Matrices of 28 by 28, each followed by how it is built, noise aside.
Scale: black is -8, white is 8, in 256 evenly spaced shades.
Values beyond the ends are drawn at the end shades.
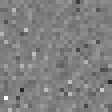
sparse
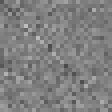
diagonal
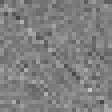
diagonal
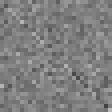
diagonal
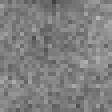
smooth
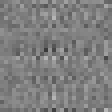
low rank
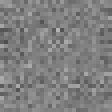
low rank
